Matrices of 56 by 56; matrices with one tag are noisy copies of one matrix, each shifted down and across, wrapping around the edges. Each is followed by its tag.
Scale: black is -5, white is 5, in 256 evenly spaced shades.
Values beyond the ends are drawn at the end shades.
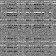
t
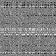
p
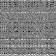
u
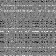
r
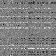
r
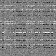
t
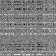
r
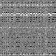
u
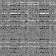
t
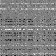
r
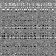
p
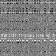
p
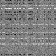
r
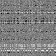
p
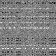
r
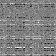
t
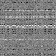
u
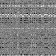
u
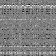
u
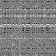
u
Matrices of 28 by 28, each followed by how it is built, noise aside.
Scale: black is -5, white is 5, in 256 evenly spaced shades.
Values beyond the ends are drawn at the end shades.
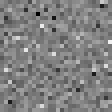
sparse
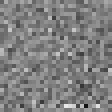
uneven rows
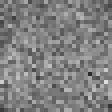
smooth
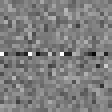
uneven rows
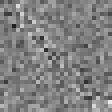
banded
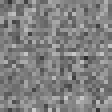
blocks
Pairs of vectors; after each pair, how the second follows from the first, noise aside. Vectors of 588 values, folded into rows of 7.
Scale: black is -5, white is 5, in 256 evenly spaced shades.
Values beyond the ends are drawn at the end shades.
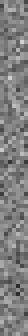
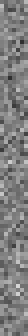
negated.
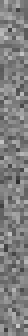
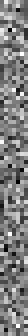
scaled up.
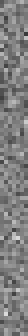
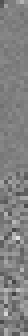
partly zeroed.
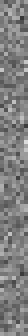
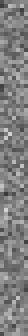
wrapped around.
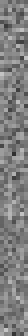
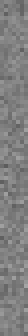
wrapped around, negated, shrunk.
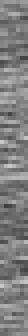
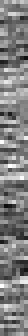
scaled up.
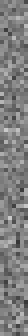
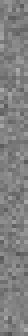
wrapped around, negated, shrunk.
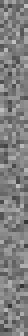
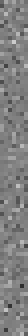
partly zeroed.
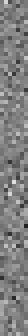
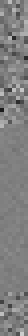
reversed, partly zeroed.
